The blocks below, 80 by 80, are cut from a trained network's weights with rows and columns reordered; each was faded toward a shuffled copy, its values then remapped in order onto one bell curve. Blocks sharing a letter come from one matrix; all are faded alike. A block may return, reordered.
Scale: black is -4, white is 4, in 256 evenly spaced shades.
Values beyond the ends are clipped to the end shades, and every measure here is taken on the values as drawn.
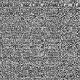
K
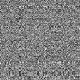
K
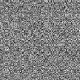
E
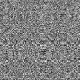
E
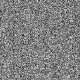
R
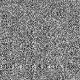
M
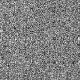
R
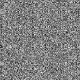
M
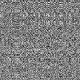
E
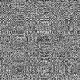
E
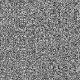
M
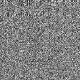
M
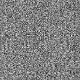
M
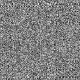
R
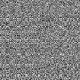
E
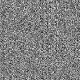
R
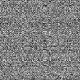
K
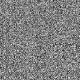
M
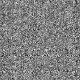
M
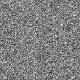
R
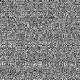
K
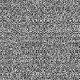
K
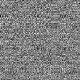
K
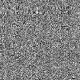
R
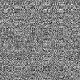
E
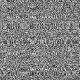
E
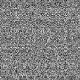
K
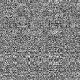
K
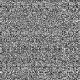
K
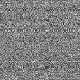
K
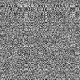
E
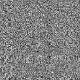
M
